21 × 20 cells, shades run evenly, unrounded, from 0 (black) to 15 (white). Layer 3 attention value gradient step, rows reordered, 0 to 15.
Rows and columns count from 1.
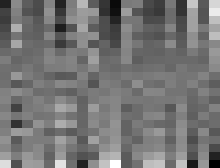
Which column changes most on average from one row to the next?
2
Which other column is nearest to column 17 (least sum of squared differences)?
10
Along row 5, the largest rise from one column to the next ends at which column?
20
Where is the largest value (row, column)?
21, 11
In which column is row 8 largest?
9
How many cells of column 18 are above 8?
6
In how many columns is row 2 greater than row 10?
7
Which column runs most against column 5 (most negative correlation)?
19
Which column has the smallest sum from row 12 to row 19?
18
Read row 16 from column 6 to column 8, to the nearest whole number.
10 9 6
